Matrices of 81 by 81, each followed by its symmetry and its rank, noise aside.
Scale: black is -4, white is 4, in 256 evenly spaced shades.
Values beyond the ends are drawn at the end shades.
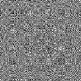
symmetric, rank six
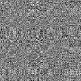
no symmetry, rank seven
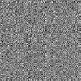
no symmetry, rank six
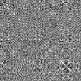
symmetric, rank eight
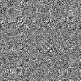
symmetric, rank eight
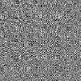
antisymmetric, rank eight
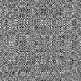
antisymmetric, rank eight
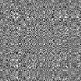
symmetric, rank six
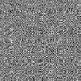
no symmetry, rank six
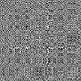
symmetric, rank six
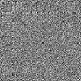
symmetric, rank eight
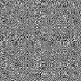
antisymmetric, rank eight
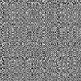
no symmetry, rank six
